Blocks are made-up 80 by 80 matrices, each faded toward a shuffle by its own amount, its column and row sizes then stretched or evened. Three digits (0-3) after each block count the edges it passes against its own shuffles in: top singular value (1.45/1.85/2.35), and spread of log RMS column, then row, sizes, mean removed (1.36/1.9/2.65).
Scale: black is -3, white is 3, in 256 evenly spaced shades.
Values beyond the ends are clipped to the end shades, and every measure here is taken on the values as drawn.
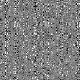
2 3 0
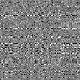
3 0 3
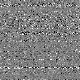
0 0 3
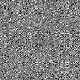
2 0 2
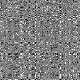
3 2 2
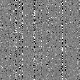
2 3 1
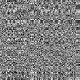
3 1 2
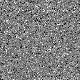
1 0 1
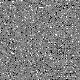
1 1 1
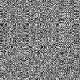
3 1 2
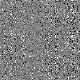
1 3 1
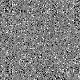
1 1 1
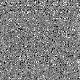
1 1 2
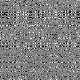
3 0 3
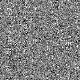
0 2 0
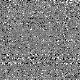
0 1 3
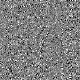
1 2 1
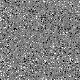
1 1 1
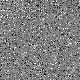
1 0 1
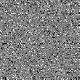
1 0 2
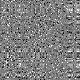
3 1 1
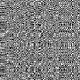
3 2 1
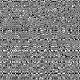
3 0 3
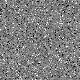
0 1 0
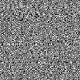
2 0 2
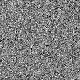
1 0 0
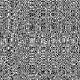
3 2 1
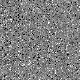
0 2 0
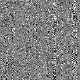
2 3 0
